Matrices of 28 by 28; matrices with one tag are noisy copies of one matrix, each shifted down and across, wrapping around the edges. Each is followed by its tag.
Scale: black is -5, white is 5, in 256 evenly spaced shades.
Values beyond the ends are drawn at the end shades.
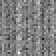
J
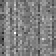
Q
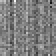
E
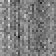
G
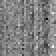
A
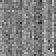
Q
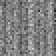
J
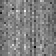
G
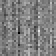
E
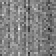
G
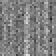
J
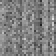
Q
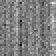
J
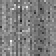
G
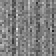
E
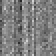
Q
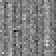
J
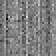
E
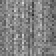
G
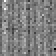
J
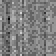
Q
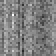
G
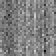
G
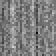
J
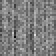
E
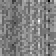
G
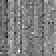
Q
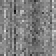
G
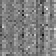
Q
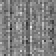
E
